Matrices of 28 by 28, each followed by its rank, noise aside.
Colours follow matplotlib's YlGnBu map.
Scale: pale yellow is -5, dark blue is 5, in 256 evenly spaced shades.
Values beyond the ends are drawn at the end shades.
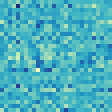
four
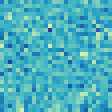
six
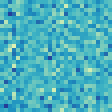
six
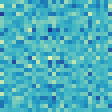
four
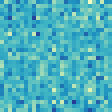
four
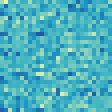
five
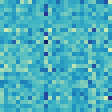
four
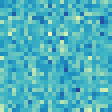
four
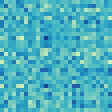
four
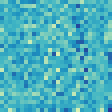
six
